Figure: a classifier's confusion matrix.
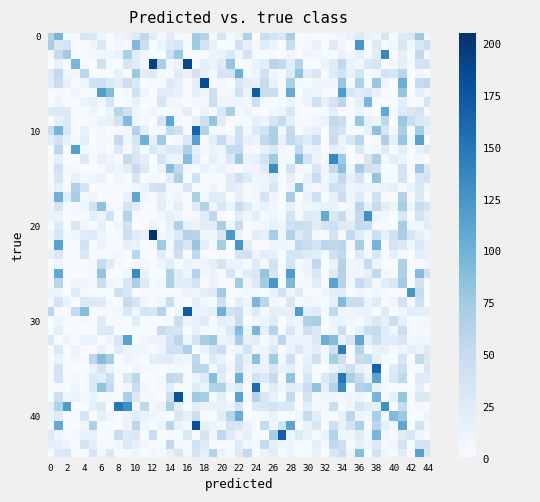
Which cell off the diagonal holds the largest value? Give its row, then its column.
21, 12
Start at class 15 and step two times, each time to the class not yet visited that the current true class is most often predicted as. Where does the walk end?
22
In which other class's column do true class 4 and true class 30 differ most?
29
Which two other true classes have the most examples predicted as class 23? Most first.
0, 44
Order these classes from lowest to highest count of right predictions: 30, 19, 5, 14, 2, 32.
5, 19, 30, 2, 14, 32
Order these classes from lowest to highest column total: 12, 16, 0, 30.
0, 12, 30, 16
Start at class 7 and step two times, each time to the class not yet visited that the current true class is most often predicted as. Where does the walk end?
24
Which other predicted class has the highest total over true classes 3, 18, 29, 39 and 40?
16
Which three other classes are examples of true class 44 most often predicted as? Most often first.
43, 36, 19
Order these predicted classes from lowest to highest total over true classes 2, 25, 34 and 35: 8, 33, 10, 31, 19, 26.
8, 19, 31, 33, 26, 10
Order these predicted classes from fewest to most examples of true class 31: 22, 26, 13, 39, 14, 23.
23, 39, 14, 13, 26, 22
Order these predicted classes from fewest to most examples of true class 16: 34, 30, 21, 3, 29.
30, 21, 34, 3, 29
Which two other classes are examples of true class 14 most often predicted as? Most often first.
26, 34
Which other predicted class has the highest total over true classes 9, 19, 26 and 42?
33
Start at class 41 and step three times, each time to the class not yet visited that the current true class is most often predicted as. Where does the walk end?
1
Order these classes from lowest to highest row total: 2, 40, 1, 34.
2, 40, 1, 34
